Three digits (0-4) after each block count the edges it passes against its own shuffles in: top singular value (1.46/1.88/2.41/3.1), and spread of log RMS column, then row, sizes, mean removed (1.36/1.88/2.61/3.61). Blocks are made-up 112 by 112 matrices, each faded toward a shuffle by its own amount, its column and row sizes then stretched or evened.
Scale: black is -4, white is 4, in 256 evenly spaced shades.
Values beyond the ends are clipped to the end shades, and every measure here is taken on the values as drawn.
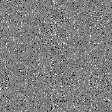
1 2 1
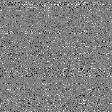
1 0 4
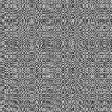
4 4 2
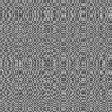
4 3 3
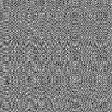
4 2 0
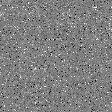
1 0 2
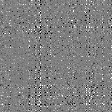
3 3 3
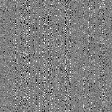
2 4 0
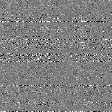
2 1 4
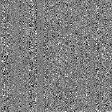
0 4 1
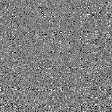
2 2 3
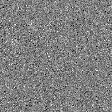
1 1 1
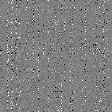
0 3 2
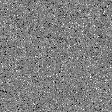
1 0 1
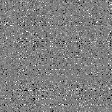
2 2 3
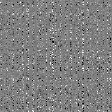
1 4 2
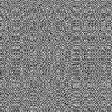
4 1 1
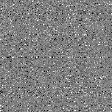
1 1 3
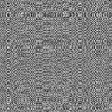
4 3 3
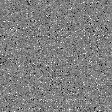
0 1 1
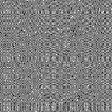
4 2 2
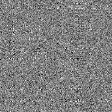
1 2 2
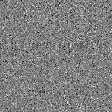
2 0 0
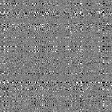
3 3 4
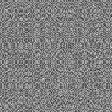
4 1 0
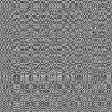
4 0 4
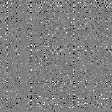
3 3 3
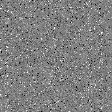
0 2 0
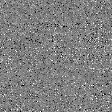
0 1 2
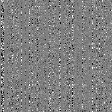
1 4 1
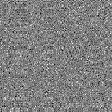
3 0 0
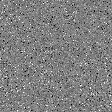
1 0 0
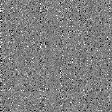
1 3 2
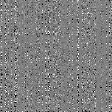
2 4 2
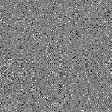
3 1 0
